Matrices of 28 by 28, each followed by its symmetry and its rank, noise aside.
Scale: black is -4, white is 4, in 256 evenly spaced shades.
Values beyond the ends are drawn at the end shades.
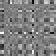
antisymmetric, rank two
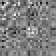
symmetric, rank three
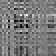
no symmetry, rank two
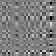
no symmetry, rank one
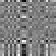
no symmetry, rank one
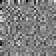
no symmetry, rank three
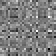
no symmetry, rank three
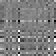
no symmetry, rank one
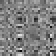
no symmetry, rank three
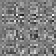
no symmetry, rank three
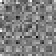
symmetric, rank three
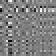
antisymmetric, rank two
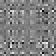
no symmetry, rank two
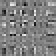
antisymmetric, rank two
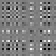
symmetric, rank one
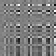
no symmetry, rank one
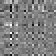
no symmetry, rank two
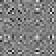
symmetric, rank three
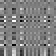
no symmetry, rank one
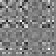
symmetric, rank two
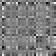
symmetric, rank two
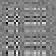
no symmetry, rank one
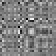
symmetric, rank two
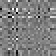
antisymmetric, rank two
